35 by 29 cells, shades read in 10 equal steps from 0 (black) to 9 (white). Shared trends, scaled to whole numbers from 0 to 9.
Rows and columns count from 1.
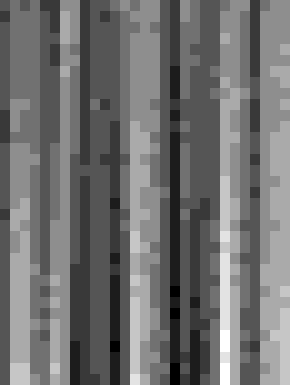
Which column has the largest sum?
23
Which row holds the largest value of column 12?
1
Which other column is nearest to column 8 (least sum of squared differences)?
20
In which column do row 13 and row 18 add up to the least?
18
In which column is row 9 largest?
24
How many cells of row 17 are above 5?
4
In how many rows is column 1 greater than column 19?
2
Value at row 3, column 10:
3
